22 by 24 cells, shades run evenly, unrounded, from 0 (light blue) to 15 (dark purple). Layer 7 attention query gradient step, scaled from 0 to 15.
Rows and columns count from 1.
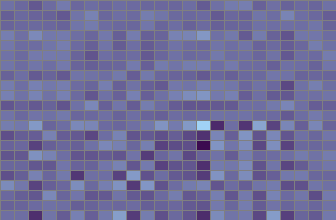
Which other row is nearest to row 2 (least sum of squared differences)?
3
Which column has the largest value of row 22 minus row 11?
21
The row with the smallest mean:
13
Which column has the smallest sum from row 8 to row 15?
8
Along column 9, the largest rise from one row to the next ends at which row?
18
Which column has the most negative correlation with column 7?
24
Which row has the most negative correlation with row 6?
2
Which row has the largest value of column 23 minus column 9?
22
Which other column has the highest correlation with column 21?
12
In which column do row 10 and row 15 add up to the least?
16
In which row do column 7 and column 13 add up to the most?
14
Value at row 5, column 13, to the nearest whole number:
7
